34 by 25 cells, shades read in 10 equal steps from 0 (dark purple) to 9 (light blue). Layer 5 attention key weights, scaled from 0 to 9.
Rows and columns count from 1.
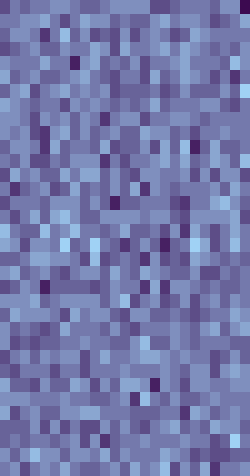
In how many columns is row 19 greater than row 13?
10
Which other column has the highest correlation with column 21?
7
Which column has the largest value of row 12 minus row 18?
17
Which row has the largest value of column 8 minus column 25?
1
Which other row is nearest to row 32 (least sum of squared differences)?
27
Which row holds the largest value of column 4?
33
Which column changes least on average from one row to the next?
3
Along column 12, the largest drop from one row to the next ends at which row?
15
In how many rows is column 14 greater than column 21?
11
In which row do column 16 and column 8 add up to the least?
5
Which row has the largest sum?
16
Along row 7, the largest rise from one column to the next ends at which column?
25
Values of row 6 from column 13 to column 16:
5 5 3 7
